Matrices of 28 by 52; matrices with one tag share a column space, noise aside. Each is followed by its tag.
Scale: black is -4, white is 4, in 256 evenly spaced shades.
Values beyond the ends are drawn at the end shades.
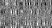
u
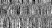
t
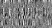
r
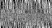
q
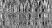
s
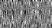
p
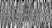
q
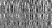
s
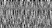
p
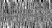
q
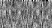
p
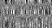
t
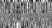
q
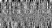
q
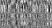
s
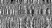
t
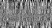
q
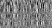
s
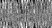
q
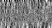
q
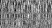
s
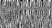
p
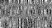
t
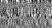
r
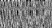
p
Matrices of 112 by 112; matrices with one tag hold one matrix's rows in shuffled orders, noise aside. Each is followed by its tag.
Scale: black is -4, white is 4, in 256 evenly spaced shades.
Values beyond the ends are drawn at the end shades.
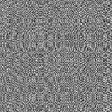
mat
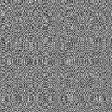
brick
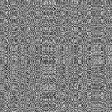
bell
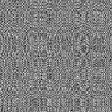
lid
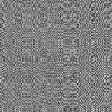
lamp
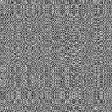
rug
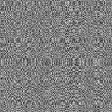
rug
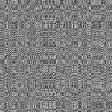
bell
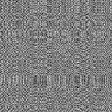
lid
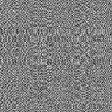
lid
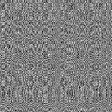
brick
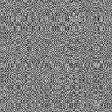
rug
